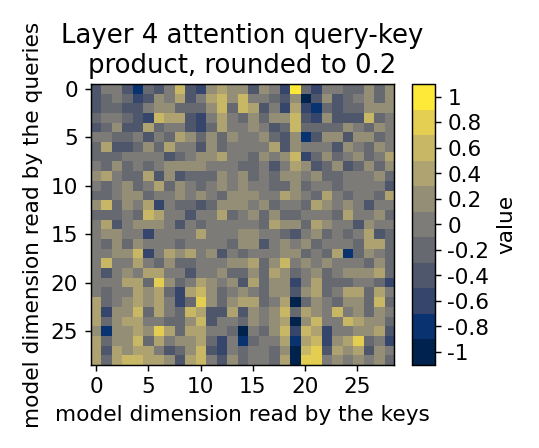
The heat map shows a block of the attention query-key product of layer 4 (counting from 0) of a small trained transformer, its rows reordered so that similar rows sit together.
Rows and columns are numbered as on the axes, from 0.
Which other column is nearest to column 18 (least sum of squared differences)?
4
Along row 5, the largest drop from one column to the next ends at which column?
20
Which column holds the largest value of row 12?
1
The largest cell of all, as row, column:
0, 19
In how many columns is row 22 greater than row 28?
8
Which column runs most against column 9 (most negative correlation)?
12
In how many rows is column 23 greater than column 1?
13
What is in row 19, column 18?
0.2
